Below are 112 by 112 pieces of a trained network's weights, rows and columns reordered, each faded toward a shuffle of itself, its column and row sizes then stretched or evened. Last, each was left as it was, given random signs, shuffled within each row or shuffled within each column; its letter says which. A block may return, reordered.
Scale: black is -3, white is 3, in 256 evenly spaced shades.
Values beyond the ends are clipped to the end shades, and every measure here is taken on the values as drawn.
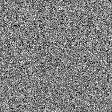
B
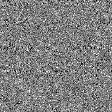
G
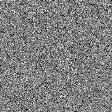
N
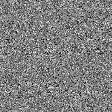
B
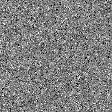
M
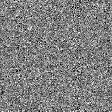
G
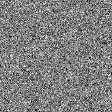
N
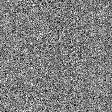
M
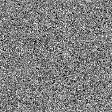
N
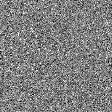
M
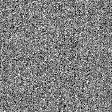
M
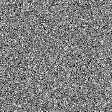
B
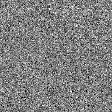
N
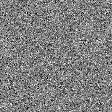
B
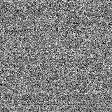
B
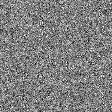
M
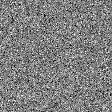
M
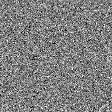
B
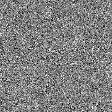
N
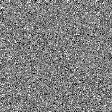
G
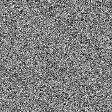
N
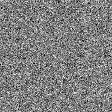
B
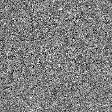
N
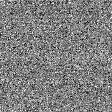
B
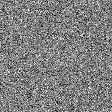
B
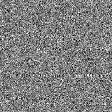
G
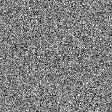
N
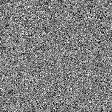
B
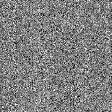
G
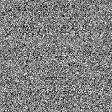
G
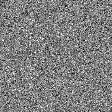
M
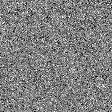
B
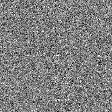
N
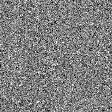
M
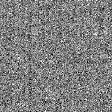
G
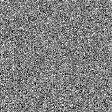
G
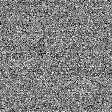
B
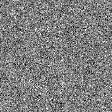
N
